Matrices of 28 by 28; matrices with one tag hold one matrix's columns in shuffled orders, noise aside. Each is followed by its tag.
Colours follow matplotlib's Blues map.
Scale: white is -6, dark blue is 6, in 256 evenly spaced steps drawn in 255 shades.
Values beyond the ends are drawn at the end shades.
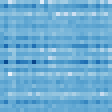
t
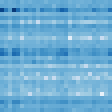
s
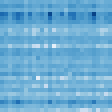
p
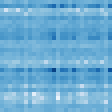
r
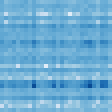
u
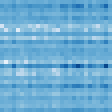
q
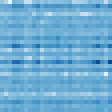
t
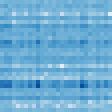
u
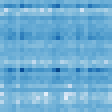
r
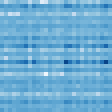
t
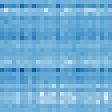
r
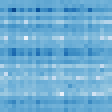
s
